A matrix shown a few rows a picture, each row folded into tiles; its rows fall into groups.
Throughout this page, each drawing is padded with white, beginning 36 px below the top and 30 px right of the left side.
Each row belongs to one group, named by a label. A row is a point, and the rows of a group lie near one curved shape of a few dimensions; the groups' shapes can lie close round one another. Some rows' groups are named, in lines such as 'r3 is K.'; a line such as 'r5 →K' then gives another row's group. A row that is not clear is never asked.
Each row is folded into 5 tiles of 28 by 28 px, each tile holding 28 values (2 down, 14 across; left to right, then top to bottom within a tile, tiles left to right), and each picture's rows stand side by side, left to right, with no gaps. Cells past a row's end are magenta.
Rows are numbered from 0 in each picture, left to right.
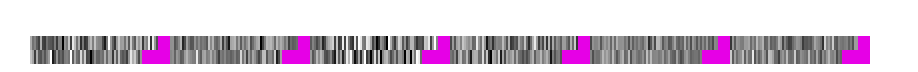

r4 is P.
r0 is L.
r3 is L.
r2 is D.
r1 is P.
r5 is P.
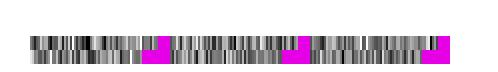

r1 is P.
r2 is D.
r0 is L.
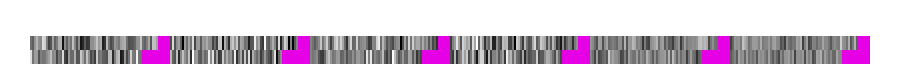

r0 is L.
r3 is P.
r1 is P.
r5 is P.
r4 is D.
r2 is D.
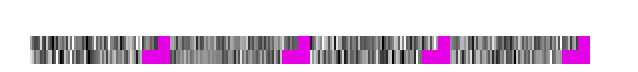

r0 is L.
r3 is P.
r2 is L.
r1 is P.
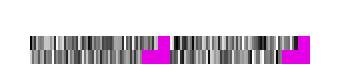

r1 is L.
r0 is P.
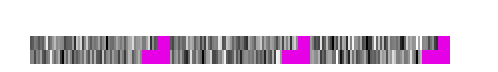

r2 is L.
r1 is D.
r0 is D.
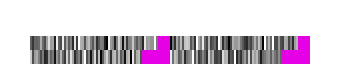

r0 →D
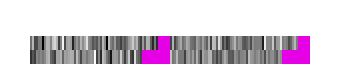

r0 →D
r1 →P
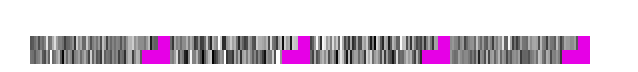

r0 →D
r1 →D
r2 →P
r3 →L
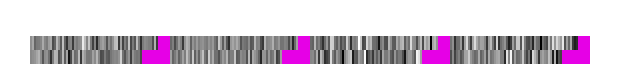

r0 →L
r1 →P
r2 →D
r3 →D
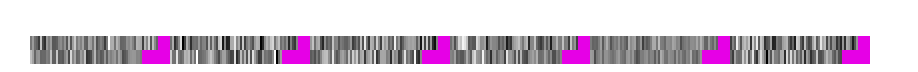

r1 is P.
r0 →L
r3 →L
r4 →P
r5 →P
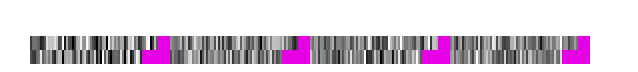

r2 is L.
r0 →D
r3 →P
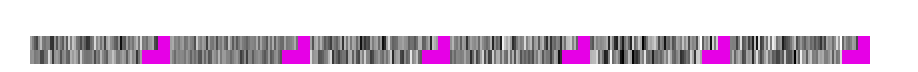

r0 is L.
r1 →L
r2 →L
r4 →D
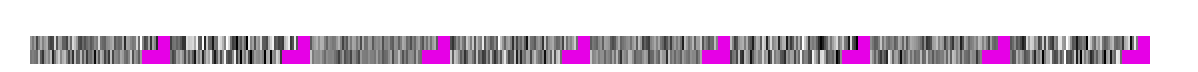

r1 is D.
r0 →P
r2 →L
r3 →D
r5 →L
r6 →D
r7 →D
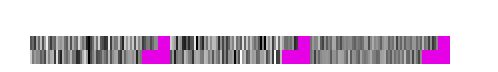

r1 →P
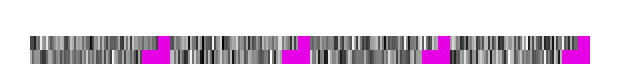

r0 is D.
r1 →D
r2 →D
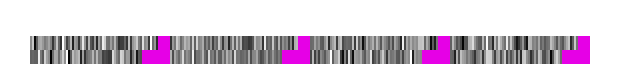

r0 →L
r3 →D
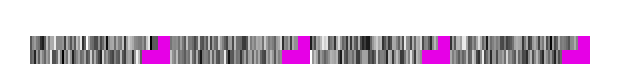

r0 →D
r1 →L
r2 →L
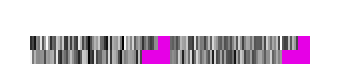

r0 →P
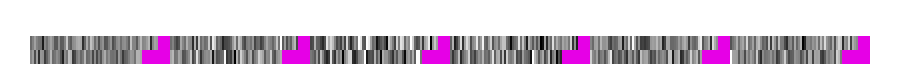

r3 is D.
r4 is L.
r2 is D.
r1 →P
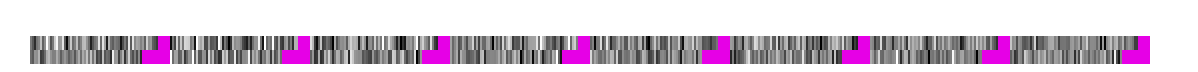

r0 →D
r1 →P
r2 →L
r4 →P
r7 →P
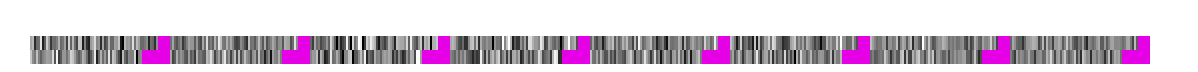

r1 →D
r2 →D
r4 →D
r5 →P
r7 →D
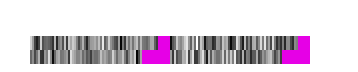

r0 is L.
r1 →P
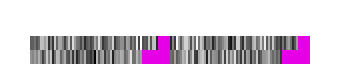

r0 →P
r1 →P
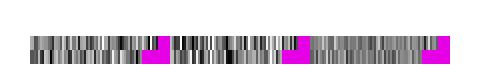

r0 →L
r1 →L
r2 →P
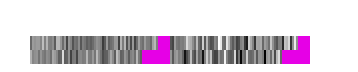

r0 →L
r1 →D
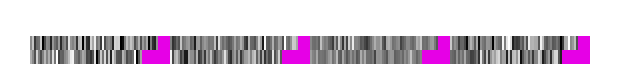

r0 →P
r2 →L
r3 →L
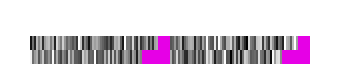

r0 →P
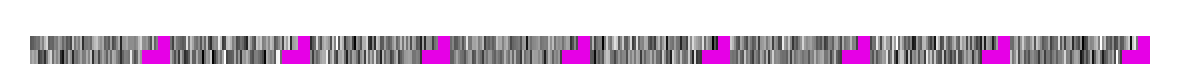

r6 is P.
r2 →P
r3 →D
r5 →L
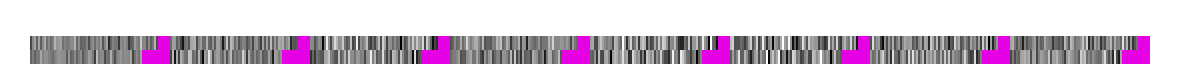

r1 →D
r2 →D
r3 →D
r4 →L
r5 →L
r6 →P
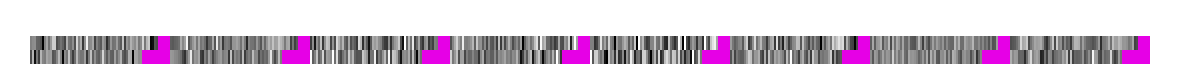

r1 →D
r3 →L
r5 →D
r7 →D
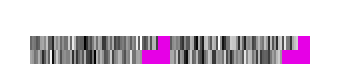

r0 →P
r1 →D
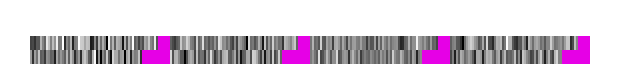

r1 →D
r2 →L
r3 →D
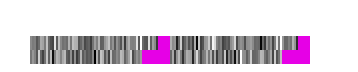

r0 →P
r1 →P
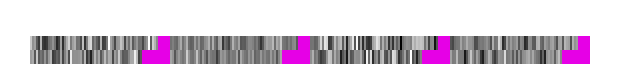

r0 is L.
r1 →P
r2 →D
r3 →D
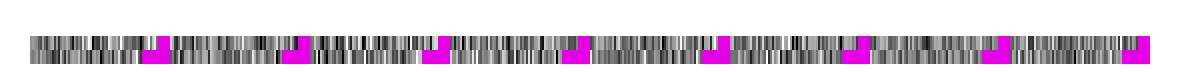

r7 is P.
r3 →P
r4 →L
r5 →L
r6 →L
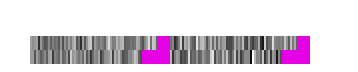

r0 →L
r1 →D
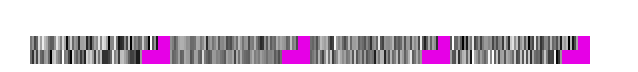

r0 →L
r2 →P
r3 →P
